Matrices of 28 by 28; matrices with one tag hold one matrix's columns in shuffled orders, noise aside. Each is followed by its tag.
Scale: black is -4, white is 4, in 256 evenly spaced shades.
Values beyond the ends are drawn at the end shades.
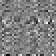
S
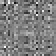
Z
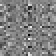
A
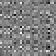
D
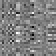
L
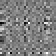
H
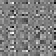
D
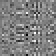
L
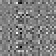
D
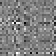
H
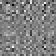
Z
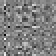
A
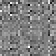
Z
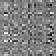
L
